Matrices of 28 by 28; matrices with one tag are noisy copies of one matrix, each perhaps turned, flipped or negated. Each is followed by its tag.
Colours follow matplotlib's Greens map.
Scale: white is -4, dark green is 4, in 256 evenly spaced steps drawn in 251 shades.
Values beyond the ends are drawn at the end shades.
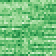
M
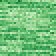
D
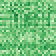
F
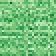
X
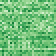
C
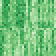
M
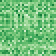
F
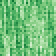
D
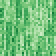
D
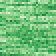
D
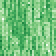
D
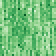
D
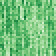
D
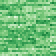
D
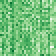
C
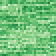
D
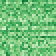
X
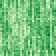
D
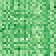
F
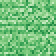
X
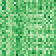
F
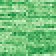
M
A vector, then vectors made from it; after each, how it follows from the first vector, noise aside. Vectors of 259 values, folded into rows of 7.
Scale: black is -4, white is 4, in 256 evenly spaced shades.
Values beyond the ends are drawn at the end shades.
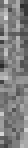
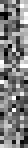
negated, scaled up.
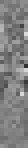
reversed, partly zeroed.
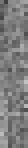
reversed, negated, shrunk.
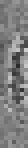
wrapped around, partly zeroed.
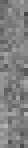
reversed, negated, shrunk.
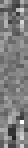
wrapped around, partly zeroed.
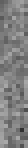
reversed, negated, shrunk.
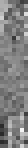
reversed, partly zeroed.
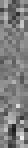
wrapped around, partly zeroed.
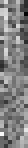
copied.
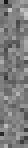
negated, partly zeroed.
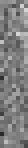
negated, partly zeroed.
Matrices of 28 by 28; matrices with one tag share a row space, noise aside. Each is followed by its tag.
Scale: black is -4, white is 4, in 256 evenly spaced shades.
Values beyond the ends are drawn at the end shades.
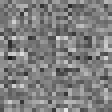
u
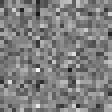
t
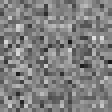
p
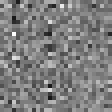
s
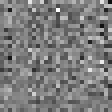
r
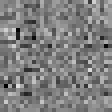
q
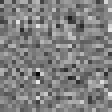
t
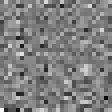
p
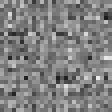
u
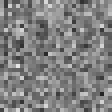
p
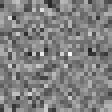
s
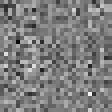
q
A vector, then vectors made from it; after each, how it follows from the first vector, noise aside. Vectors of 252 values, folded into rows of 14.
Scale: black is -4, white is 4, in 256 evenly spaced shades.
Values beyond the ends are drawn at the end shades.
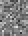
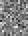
copied.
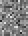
copied.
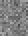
wrapped around, negated, shrunk.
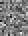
sign-scrambled.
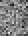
wrapped around, negated.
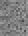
wrapped around, negated, shrunk.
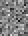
reversed, negated.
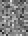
wrapped around, negated.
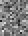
copied.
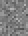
reversed, shrunk.
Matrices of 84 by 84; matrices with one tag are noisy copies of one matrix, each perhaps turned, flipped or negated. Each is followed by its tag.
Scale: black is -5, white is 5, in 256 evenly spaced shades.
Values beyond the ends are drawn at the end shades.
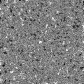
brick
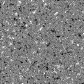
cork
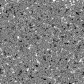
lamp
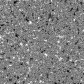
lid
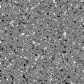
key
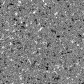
cork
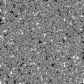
brick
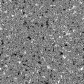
lid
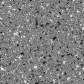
lid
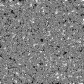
brick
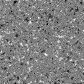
lid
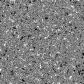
lamp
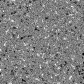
lamp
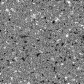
lid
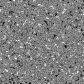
lamp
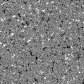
cork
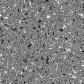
lid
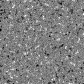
lamp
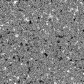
lid
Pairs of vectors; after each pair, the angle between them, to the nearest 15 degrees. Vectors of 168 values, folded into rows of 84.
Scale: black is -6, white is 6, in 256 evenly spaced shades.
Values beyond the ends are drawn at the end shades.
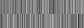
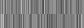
120 degrees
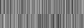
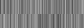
15 degrees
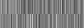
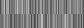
90 degrees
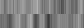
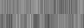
30 degrees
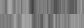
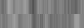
45 degrees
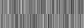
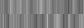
75 degrees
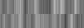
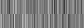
105 degrees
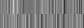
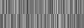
75 degrees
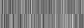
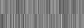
90 degrees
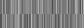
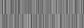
150 degrees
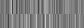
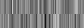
150 degrees
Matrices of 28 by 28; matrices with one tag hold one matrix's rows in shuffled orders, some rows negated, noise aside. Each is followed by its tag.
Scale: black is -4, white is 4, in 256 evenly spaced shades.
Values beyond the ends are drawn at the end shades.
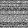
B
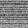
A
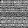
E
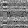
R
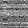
R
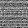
A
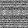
B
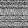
E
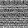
B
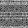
A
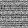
A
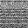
E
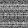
B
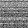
B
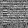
R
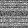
A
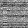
R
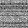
A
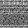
B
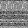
E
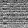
R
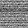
B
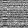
R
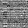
R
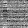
R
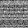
B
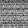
B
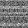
B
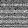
E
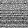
E
